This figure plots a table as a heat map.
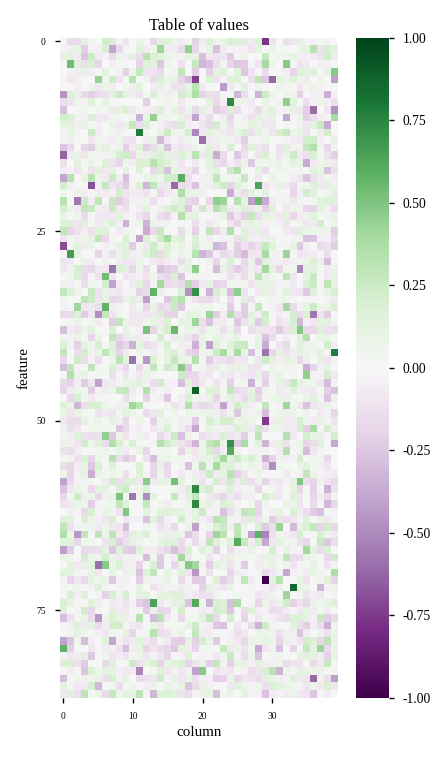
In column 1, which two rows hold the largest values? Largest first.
28, 3
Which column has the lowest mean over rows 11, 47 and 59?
38
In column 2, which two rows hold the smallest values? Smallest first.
21, 65
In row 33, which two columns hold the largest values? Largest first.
19, 13
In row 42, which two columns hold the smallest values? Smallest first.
10, 12
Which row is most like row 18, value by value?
43
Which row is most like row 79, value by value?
67
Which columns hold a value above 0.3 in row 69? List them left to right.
6, 18, 19
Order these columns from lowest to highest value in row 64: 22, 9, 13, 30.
9, 30, 13, 22
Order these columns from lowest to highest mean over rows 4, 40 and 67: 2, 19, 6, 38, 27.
19, 2, 27, 6, 38
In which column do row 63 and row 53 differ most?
24
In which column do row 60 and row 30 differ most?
7
